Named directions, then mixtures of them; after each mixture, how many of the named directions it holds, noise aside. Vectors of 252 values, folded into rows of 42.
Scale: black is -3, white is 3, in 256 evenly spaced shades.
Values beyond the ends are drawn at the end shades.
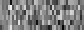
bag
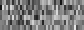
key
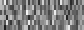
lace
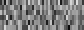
one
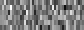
three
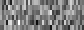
three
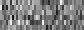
two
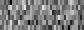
two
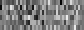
two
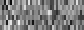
three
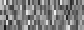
one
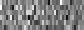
three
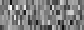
one
